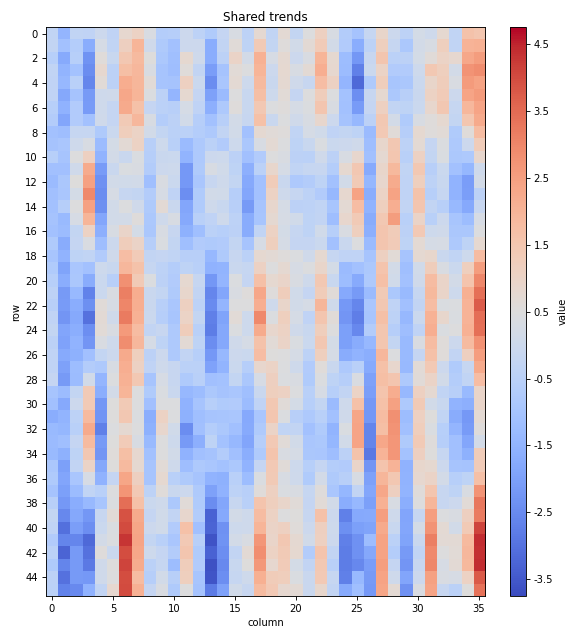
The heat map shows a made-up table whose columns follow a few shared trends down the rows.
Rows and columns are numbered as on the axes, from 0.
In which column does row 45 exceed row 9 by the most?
6
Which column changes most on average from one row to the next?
3
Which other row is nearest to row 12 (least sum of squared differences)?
14
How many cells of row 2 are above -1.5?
32
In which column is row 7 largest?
35
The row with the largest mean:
2
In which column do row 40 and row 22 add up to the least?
13
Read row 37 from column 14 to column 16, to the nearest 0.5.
-1.5 -0.5 -0.5
